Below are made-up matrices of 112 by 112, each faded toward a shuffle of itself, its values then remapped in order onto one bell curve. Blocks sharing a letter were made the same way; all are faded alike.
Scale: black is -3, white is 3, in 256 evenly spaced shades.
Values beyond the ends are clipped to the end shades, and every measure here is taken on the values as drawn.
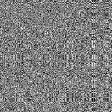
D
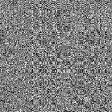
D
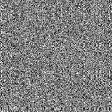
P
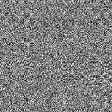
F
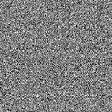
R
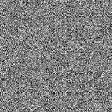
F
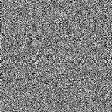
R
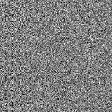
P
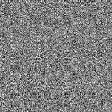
R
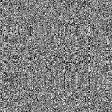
P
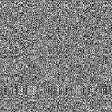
D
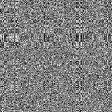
D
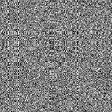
D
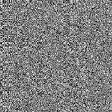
P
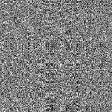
P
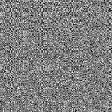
D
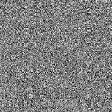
R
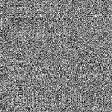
R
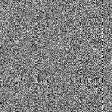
P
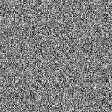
F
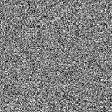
R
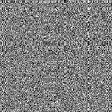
D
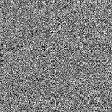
R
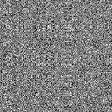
F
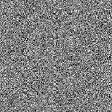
P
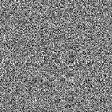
R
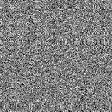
F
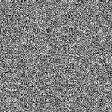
F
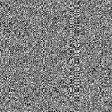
D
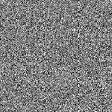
P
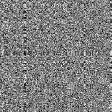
P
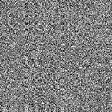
F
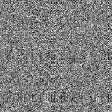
P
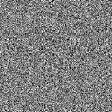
R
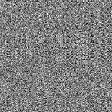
F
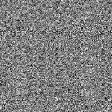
F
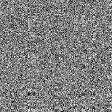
P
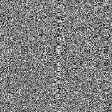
P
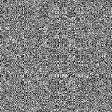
D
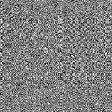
D
